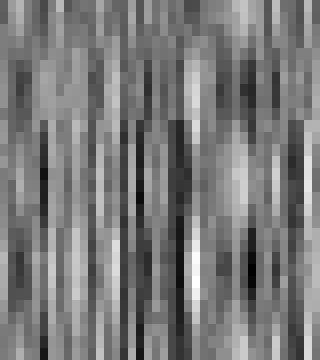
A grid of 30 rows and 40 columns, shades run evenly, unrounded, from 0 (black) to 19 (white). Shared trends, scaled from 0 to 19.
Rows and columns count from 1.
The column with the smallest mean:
23
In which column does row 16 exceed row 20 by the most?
32
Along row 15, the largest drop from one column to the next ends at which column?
18
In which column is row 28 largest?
39
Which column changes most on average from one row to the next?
35
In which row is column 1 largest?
22
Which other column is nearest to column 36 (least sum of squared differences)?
26
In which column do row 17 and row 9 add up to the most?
25
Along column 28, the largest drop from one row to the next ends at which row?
3
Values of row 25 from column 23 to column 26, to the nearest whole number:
2 11 18 11
